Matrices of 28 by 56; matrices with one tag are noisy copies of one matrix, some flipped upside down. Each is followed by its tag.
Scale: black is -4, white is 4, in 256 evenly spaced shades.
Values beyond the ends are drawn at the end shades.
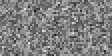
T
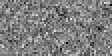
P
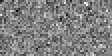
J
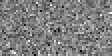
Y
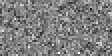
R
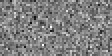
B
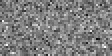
Y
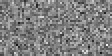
J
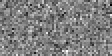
P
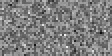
T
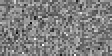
B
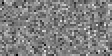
T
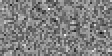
T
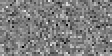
P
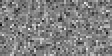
J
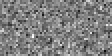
R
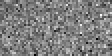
Y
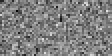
J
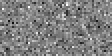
P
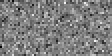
J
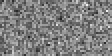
J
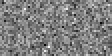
T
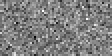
B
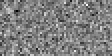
J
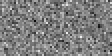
P
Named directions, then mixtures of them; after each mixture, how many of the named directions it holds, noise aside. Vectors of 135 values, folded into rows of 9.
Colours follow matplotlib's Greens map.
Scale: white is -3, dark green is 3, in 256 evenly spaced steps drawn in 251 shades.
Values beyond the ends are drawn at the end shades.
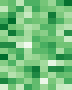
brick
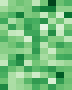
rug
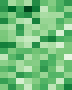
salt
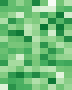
one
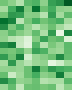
three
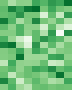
three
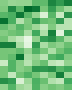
three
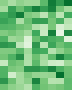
three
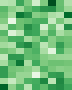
two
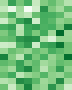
one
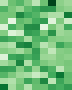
two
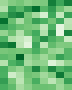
three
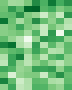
three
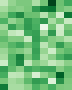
one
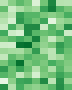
three
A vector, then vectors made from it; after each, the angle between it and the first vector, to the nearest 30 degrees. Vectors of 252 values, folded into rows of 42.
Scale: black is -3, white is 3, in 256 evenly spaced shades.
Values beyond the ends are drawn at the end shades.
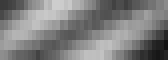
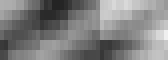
150 degrees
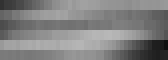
60 degrees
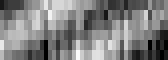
30 degrees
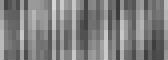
60 degrees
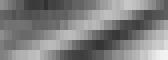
150 degrees
